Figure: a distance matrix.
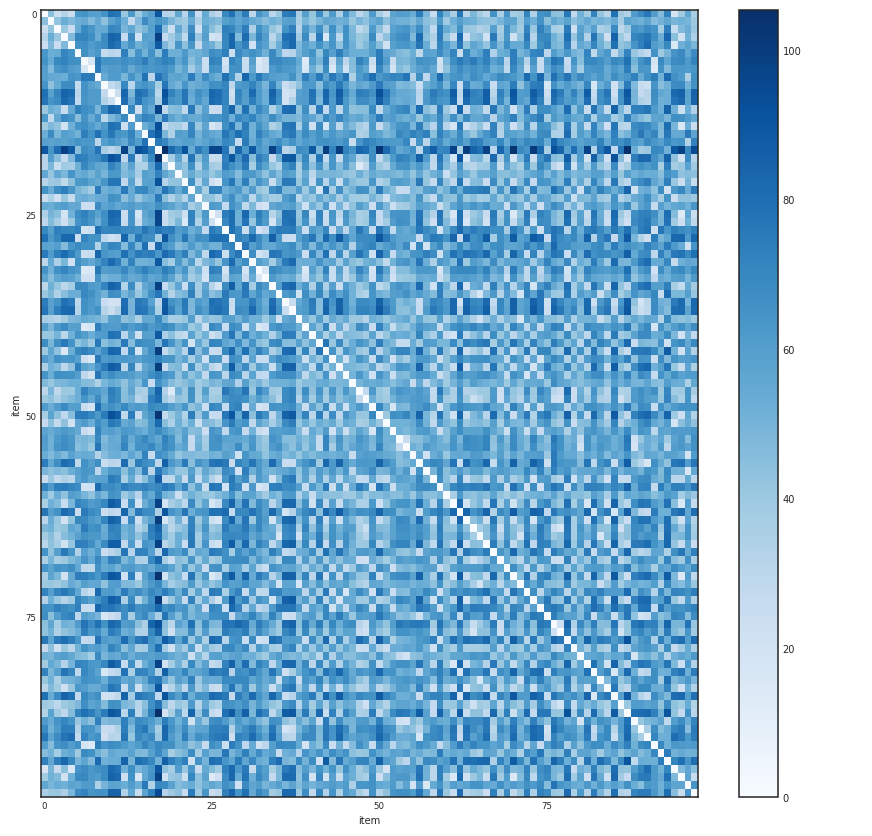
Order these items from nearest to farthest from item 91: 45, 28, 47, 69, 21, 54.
45, 69, 54, 21, 47, 28
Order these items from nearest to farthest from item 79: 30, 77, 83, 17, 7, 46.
77, 83, 46, 7, 30, 17
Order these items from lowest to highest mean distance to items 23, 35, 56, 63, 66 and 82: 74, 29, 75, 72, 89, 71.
71, 75, 89, 29, 72, 74
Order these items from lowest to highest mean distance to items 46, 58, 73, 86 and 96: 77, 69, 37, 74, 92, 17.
77, 92, 69, 74, 37, 17
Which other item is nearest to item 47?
19
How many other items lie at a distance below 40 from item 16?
6
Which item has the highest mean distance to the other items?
17
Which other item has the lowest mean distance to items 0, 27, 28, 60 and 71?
38
